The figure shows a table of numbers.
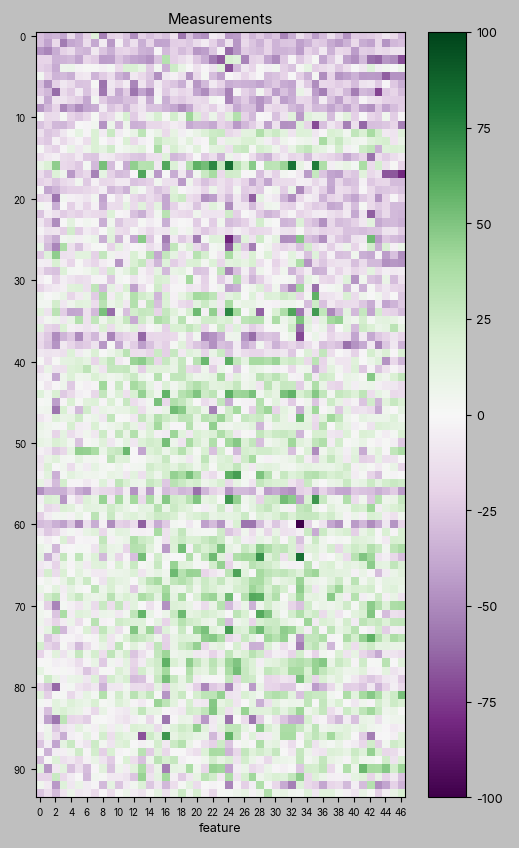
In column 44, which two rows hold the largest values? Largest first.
90, 77
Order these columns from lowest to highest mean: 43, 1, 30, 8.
1, 43, 8, 30
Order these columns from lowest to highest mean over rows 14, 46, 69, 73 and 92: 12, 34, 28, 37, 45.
45, 34, 37, 12, 28
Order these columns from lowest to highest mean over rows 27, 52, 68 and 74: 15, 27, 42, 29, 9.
15, 42, 9, 29, 27
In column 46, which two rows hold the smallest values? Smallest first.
17, 3
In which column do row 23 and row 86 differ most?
16
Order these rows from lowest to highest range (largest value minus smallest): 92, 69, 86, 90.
69, 92, 90, 86
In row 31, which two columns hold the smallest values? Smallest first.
35, 32
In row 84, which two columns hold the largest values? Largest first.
3, 34
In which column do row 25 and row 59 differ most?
24
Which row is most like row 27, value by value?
33
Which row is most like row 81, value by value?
74
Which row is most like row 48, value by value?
82
